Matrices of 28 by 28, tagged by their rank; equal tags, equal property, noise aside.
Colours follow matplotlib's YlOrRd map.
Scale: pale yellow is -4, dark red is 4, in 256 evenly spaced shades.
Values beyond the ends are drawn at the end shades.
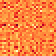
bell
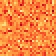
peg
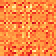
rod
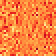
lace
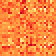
rod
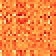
bell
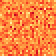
peg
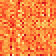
rod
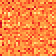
peg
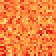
peg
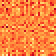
rod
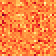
peg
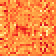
peg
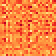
rod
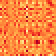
bell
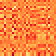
bell
